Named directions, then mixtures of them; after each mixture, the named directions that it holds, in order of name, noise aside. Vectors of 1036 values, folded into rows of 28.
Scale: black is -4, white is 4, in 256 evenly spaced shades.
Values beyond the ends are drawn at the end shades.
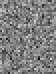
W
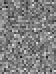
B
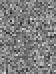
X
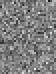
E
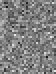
B.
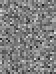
W, X.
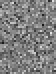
B, E, W.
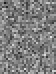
B.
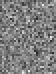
E, W, X.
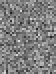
X.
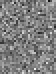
E.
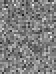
B, E.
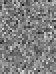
B, E.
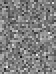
B.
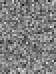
B, E.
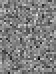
W.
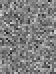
E, W, X.
